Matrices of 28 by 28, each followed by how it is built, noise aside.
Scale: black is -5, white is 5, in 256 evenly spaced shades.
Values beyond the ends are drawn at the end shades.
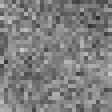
smooth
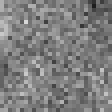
smooth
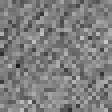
Hankel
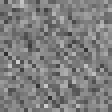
Toeplitz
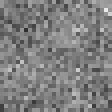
smooth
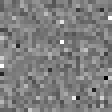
sparse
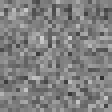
low rank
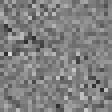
block diagonal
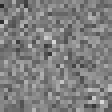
block diagonal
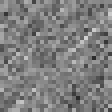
Hankel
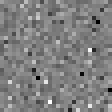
sparse
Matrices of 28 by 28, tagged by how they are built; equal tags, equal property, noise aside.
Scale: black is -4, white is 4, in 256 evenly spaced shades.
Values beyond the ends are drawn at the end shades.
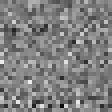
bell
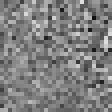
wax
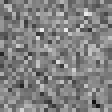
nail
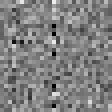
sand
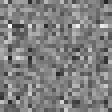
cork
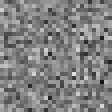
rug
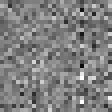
sand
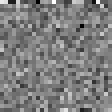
bell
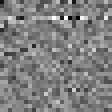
bell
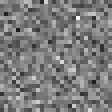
nail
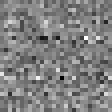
bell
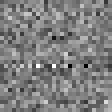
bell
